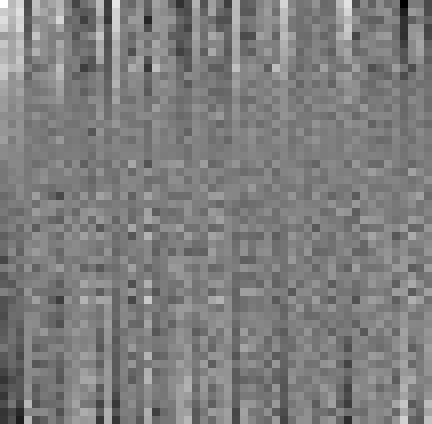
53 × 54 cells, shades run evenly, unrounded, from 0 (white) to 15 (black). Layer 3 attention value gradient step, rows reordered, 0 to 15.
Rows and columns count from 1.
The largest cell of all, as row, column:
1, 51
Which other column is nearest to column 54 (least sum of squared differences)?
4
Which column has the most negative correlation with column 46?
39
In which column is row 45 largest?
3
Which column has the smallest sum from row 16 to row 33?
13
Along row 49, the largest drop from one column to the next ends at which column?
45
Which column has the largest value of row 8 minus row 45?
19
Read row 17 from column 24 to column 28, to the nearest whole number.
9 7 7 8 7
